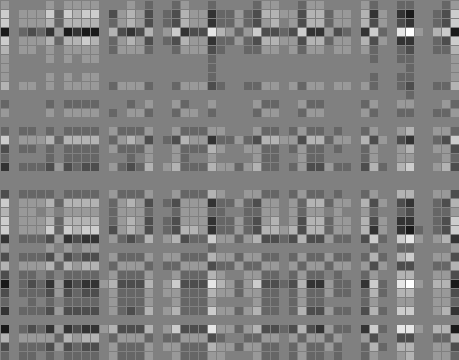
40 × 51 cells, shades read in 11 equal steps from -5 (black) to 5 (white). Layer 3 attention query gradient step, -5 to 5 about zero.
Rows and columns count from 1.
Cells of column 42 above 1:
9
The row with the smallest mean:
4
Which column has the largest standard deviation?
46
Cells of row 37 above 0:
19
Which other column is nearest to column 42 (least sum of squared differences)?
45
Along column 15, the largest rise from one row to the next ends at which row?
5
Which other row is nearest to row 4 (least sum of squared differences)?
32
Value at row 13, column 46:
-1
